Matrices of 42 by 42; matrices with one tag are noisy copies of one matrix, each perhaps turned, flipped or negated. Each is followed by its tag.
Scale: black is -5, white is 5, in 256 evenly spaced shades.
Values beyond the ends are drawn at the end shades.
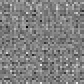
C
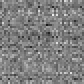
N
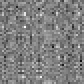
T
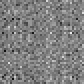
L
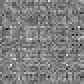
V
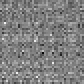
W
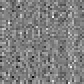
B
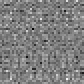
C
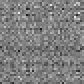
L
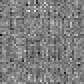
V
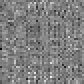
V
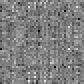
V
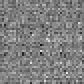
W
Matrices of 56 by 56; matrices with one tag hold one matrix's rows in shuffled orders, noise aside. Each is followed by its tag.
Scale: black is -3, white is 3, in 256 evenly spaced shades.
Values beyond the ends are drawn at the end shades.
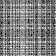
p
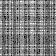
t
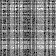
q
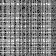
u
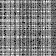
u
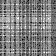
u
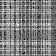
u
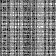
q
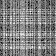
p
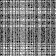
p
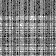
t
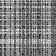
u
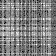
u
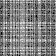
p
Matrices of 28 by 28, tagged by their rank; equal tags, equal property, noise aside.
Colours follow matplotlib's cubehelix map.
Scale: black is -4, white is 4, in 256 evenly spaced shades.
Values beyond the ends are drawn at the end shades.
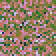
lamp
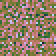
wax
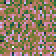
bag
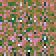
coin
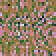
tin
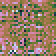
bag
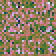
bag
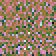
bag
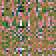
coin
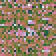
bag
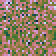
bag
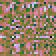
bag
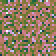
tin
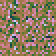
tin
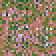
wax
